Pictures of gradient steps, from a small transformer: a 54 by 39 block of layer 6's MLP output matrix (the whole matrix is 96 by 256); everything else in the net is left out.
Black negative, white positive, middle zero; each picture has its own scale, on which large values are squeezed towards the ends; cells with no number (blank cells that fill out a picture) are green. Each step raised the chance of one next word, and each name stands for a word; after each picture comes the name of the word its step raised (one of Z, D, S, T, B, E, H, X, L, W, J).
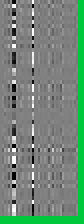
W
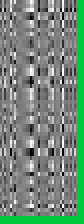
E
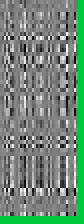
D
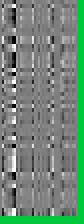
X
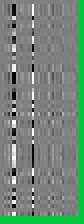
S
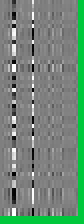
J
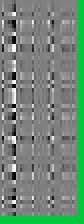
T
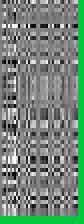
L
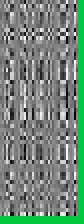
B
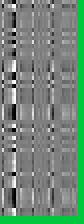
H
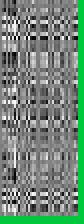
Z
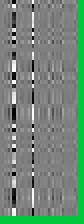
H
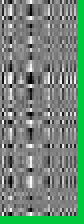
S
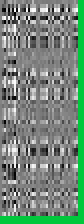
E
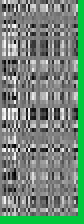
H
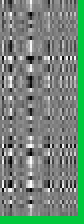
D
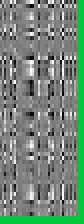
B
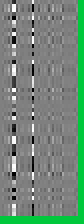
E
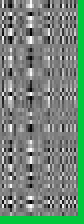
W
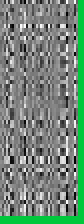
L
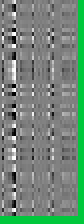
B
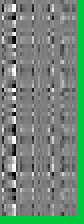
E
